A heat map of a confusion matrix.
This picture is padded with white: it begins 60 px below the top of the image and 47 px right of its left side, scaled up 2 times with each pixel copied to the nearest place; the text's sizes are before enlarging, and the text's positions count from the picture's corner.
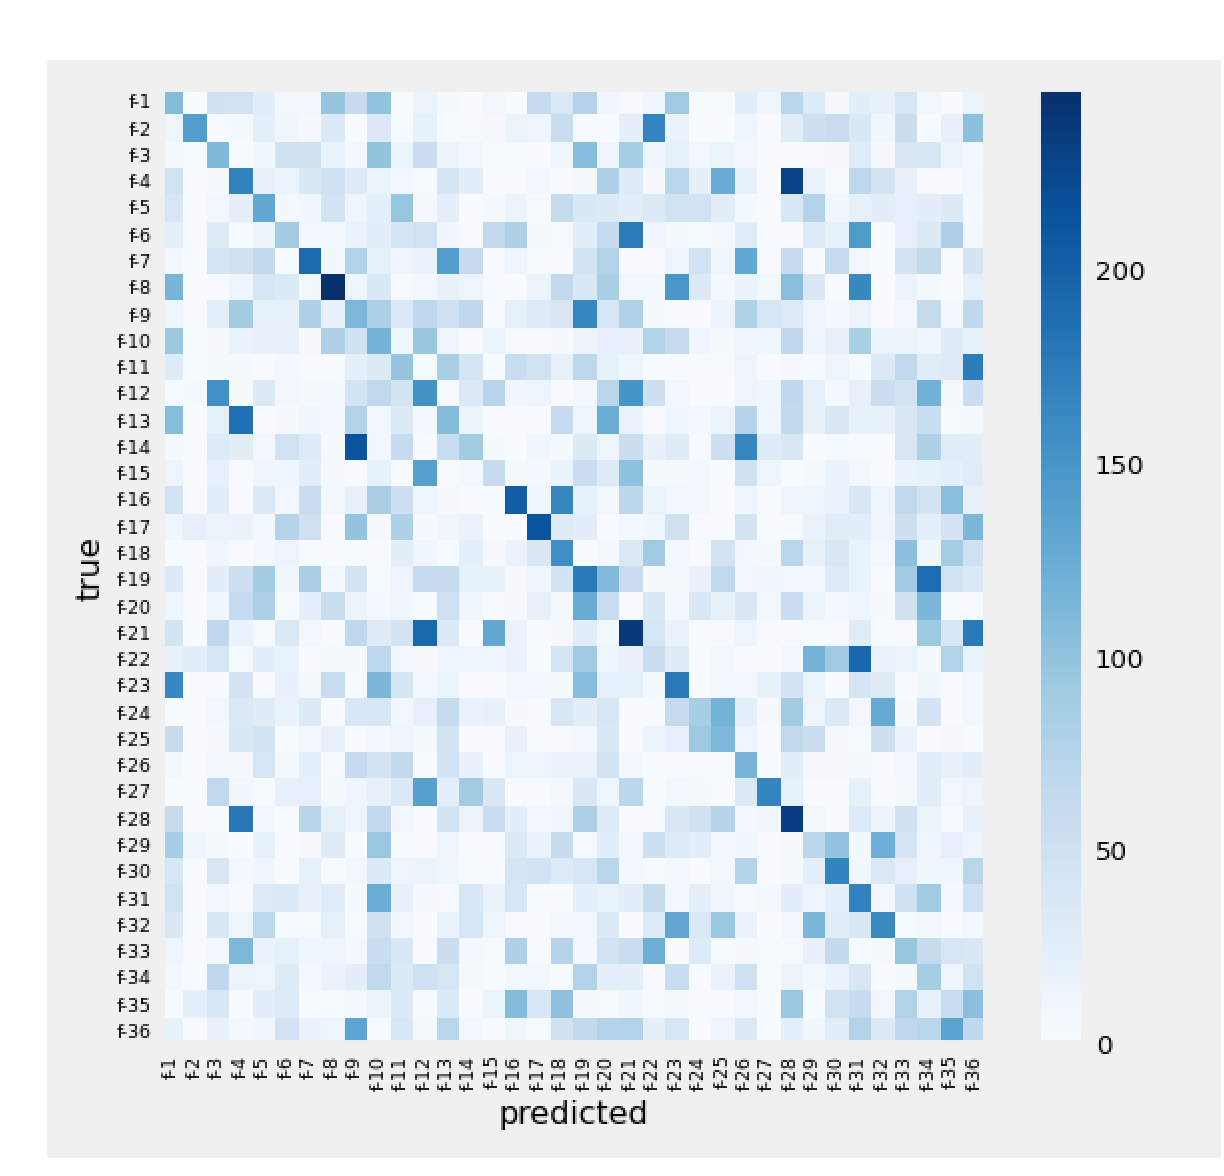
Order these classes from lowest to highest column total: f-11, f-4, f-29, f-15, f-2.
f-2, f-15, f-29, f-11, f-4
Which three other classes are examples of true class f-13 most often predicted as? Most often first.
f-4, f-20, f-1
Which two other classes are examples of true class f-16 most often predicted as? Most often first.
f-18, f-35
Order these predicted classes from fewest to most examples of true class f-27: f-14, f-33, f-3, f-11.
f-33, f-11, f-3, f-14
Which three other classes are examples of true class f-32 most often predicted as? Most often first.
f-23, f-29, f-25
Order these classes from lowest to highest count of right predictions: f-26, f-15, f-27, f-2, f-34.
f-15, f-34, f-26, f-2, f-27
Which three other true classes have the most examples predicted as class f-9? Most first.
f-14, f-36, f-17
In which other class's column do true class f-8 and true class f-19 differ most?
f-34
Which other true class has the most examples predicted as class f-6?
f-17
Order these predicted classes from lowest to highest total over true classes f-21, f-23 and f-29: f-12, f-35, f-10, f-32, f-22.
f-35, f-22, f-32, f-12, f-10
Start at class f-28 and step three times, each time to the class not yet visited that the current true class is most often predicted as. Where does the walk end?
f-24
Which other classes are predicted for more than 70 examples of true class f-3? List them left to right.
f-10, f-19, f-21
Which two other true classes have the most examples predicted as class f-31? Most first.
f-22, f-8
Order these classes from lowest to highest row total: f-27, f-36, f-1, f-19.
f-27, f-1, f-36, f-19
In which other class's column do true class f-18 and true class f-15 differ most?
f-12
